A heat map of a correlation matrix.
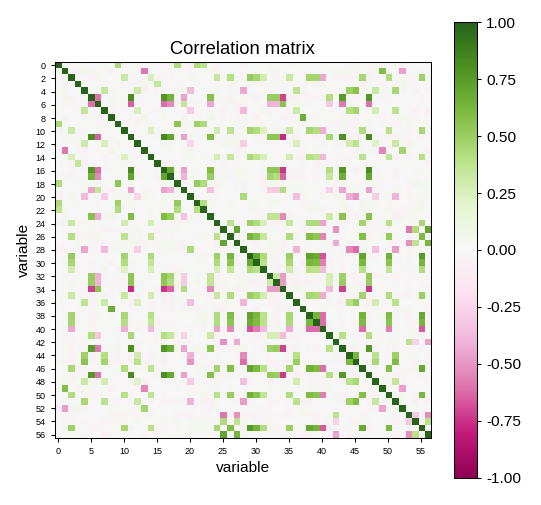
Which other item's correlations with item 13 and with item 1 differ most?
49
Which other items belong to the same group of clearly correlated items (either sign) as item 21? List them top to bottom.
0, 9, 18, 22
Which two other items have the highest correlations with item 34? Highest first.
6, 19
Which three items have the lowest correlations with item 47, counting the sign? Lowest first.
34, 6, 19
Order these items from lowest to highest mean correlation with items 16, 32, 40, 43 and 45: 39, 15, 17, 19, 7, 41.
19, 39, 15, 7, 41, 17
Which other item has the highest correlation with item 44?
45
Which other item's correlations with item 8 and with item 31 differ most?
37
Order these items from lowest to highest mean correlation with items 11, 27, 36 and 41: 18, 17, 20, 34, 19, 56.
34, 19, 20, 18, 56, 17
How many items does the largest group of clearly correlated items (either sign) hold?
15
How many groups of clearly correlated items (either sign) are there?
8
